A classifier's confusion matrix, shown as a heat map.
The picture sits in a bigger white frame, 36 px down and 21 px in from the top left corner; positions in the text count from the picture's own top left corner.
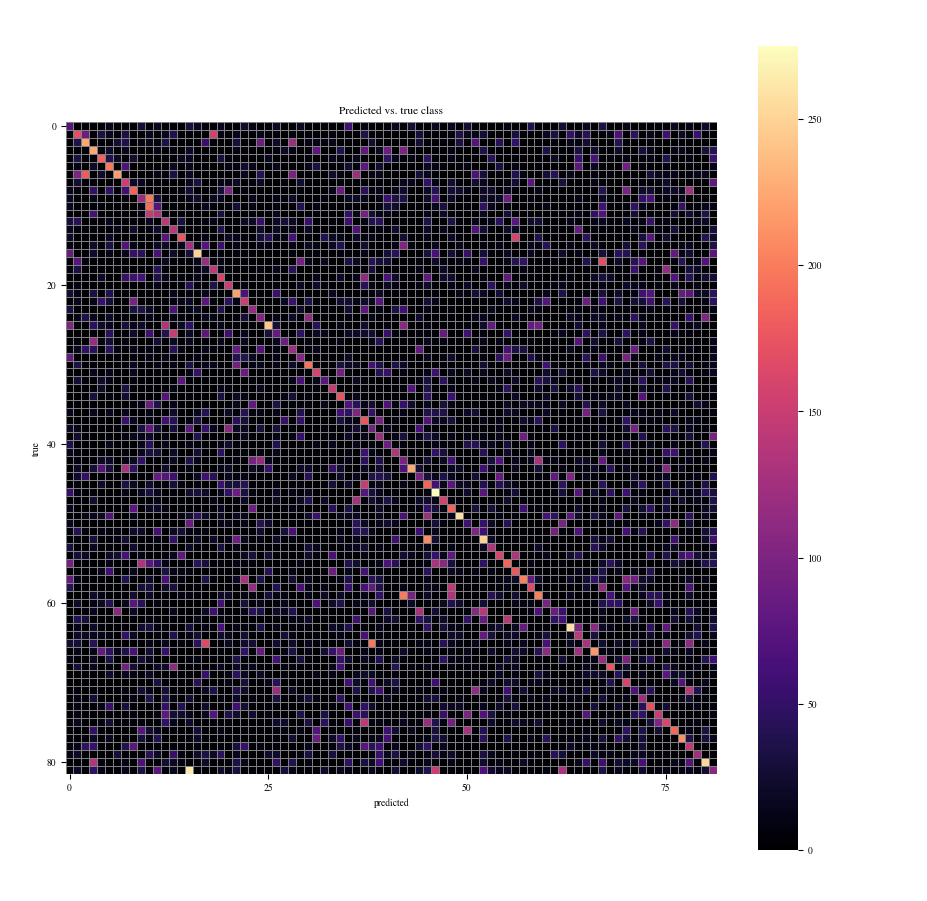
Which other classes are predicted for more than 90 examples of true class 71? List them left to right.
26, 51, 78
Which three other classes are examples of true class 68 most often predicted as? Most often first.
13, 7, 34
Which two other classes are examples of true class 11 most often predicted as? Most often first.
10, 37
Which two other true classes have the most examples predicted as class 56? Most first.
14, 54
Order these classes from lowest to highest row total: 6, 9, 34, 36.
34, 36, 9, 6
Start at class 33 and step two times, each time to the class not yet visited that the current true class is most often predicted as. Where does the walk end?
7
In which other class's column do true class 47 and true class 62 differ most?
55
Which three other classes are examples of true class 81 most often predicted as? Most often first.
15, 46, 62
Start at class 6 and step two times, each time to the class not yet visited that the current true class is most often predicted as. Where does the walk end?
28
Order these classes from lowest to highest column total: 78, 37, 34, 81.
34, 81, 78, 37
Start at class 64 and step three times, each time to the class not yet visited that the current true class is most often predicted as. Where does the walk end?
37
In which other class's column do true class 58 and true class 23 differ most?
48
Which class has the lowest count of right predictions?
69
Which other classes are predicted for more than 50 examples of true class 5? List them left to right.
7, 37, 64, 70
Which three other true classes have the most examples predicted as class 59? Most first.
42, 25, 61
